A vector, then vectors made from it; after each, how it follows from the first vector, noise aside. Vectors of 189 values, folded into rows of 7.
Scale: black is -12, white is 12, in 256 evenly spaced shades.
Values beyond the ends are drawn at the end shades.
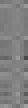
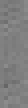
wrapped around, shrunk.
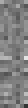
negated, scaled up.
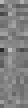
reversed, scaled up.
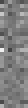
reversed, negated, scaled up.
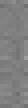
negated, shrunk.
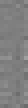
negated, shrunk.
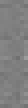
negated, shrunk.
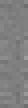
negated, shrunk.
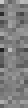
reversed, scaled up.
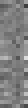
negated, scaled up.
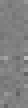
negated, partly zeroed.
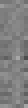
copied.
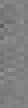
wrapped around, shrunk.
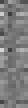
reversed, negated, scaled up.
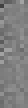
wrapped around.
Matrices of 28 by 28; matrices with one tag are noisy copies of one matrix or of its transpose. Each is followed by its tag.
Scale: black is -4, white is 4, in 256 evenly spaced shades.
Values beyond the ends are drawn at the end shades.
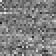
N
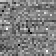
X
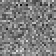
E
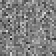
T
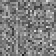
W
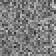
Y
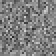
T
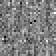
N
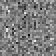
W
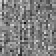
X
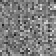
Y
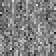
N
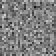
W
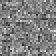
W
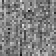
X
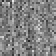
N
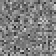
Y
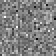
W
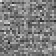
X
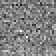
E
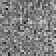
Y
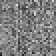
W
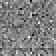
Y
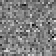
E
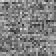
X
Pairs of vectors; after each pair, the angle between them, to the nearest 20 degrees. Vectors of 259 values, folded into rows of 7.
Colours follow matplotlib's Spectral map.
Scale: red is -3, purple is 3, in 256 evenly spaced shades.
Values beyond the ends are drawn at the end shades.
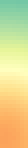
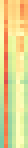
120 degrees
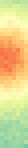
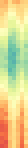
160 degrees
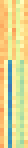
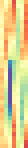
40 degrees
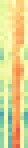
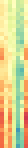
160 degrees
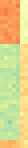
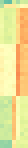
100 degrees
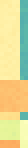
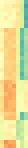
40 degrees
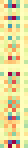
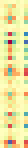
80 degrees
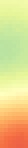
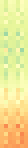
20 degrees
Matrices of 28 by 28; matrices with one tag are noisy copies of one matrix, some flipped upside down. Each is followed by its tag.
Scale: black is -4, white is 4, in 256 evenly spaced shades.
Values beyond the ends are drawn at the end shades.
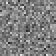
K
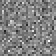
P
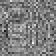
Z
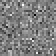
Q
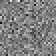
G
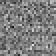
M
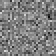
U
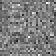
Z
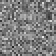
U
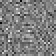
G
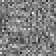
Z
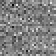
M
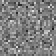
P
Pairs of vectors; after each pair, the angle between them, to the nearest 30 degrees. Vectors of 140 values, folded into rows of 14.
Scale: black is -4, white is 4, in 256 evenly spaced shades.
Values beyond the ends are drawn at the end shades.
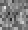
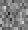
30 degrees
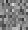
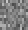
150 degrees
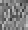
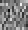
150 degrees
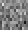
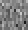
30 degrees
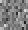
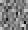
30 degrees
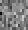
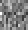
150 degrees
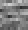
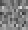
120 degrees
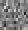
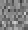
150 degrees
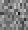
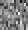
120 degrees
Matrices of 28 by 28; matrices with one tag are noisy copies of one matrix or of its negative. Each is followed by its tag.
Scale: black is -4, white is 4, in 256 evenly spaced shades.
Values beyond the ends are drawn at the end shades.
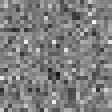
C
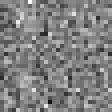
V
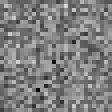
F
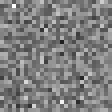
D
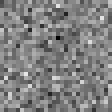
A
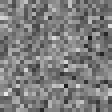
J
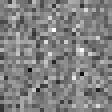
F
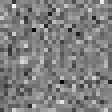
D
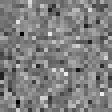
V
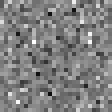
A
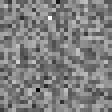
F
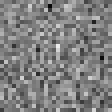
C
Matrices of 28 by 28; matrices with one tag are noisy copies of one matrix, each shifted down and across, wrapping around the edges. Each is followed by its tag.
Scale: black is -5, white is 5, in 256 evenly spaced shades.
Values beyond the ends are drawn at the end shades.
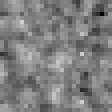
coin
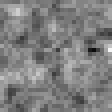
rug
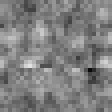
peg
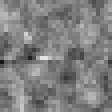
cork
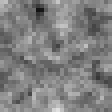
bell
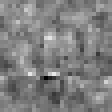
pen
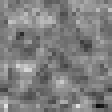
rug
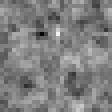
rug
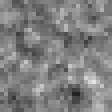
bell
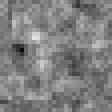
bell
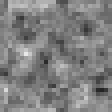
rug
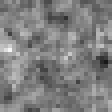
bell
